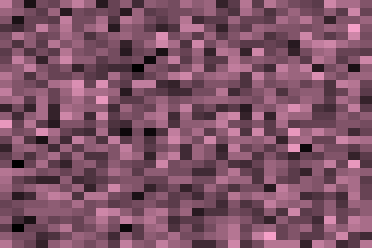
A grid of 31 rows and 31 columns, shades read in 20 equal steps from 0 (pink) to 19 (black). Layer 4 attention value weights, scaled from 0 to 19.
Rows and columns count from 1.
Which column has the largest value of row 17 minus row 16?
13
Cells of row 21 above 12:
5
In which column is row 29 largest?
2
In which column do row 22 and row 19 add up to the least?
20
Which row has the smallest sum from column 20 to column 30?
10
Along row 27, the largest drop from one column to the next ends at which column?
25
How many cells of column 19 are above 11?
11
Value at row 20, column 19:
14
